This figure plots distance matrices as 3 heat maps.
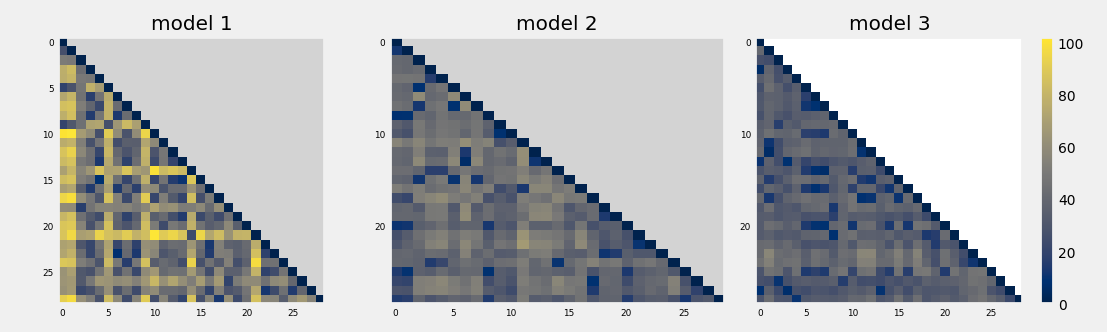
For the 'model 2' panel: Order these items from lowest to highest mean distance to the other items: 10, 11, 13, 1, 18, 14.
1, 10, 18, 14, 13, 11
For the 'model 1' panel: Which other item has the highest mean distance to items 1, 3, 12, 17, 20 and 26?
21
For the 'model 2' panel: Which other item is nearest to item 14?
24
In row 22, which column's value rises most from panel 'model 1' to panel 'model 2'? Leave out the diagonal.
16
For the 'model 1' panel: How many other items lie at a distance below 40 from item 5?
3
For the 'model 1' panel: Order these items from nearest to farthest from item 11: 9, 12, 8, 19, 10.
8, 19, 12, 10, 9
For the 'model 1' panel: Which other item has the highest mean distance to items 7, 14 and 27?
1
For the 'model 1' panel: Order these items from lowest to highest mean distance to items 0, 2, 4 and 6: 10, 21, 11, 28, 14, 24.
11, 24, 28, 10, 14, 21
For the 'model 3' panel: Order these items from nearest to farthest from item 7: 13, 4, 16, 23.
16, 13, 4, 23
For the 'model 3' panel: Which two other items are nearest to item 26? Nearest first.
2, 9
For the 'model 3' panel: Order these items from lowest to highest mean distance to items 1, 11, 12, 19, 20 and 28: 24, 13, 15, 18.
15, 13, 18, 24
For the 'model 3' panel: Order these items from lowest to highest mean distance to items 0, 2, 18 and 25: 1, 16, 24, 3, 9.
3, 16, 9, 1, 24
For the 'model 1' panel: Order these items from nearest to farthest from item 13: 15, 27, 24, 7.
15, 7, 24, 27
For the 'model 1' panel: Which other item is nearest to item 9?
0
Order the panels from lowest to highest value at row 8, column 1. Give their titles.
model 2, model 3, model 1
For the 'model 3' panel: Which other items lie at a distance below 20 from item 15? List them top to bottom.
1, 11, 12, 17
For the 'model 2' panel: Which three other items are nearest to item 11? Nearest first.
16, 9, 10
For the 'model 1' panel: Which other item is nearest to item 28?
17
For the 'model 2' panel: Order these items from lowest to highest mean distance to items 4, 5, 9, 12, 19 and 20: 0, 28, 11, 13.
28, 0, 13, 11
